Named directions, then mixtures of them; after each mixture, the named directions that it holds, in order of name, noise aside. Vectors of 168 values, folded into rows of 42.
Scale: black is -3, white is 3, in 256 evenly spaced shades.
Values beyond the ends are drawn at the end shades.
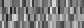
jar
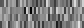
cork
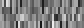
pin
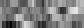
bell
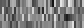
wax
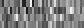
bell, jar, wax.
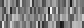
cork, jar.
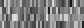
cork, jar, wax.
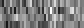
bell, jar, wax.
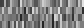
cork, pin, wax.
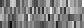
bell, cork, wax.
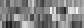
bell.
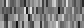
cork, jar, pin.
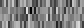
cork.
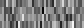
pin, wax.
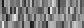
jar.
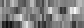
bell.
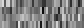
pin.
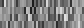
cork.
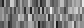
bell, cork, wax.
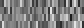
cork, jar, pin.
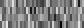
cork, pin.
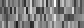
cork, jar, wax.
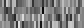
pin, wax.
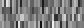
pin.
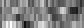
bell.
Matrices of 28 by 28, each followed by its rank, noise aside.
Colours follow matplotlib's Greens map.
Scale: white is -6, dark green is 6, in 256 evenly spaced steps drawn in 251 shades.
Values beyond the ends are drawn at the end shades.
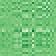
two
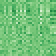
two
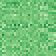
four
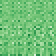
three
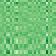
one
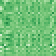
three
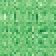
three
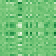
one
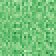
four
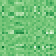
two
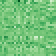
four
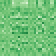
three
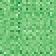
three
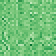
four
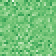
five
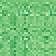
four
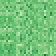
five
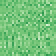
four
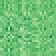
four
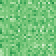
five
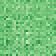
five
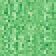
four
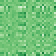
two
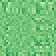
four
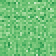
five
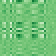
one
